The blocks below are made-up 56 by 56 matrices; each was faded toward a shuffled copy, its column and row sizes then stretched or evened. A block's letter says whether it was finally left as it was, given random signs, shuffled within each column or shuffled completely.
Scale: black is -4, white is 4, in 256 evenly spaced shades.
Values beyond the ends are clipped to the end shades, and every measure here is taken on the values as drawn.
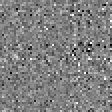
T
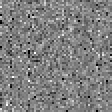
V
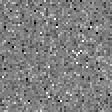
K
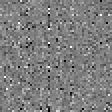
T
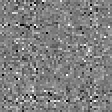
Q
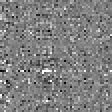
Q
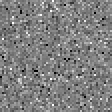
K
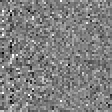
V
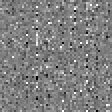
V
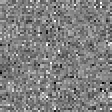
Q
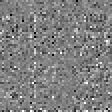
Q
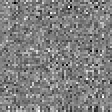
Q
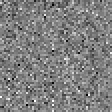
V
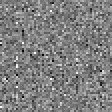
V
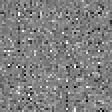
T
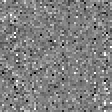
V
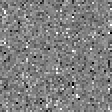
V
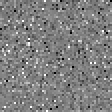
K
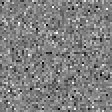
K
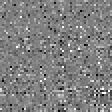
Q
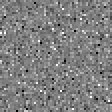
K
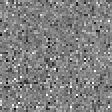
T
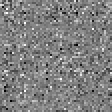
T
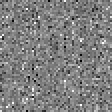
V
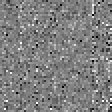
V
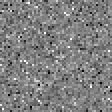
K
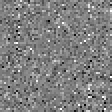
V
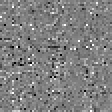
T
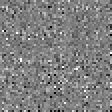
T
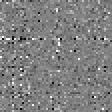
T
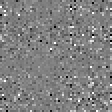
T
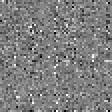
T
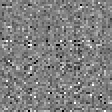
Q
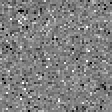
K
